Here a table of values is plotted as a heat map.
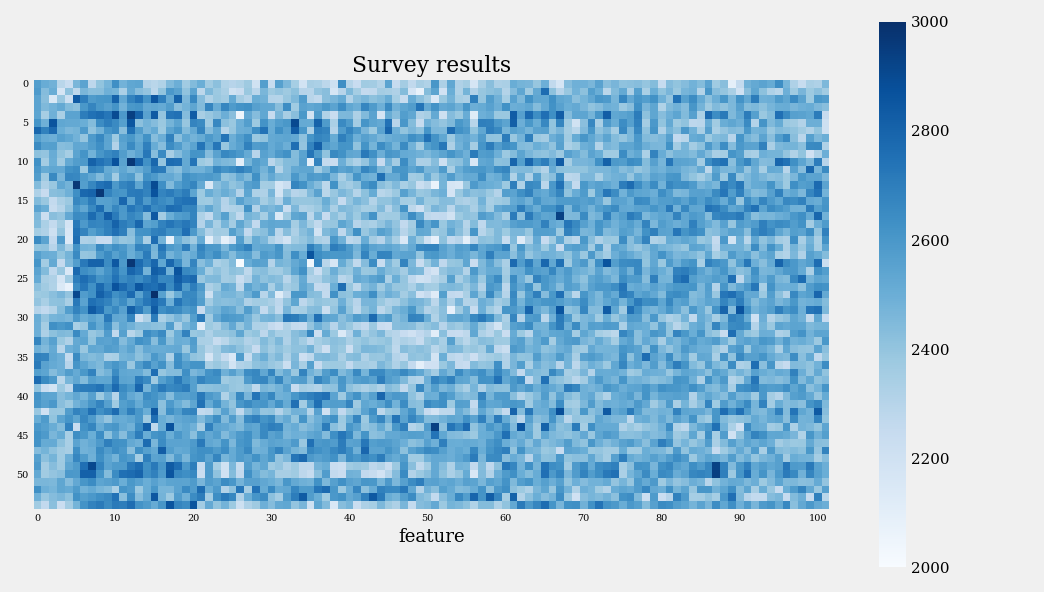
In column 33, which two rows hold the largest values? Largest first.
5, 6
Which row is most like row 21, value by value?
47
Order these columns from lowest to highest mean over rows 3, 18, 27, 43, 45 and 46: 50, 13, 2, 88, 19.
2, 50, 88, 19, 13
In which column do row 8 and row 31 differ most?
21
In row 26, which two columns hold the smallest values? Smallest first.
4, 3
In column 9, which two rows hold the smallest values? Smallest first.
20, 35
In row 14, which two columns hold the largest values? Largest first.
8, 15
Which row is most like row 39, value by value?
18
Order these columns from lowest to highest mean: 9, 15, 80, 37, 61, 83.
37, 80, 83, 61, 9, 15
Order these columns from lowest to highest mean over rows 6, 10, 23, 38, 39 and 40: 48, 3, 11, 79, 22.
3, 48, 22, 79, 11
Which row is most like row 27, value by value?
13
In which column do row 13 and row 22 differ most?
51
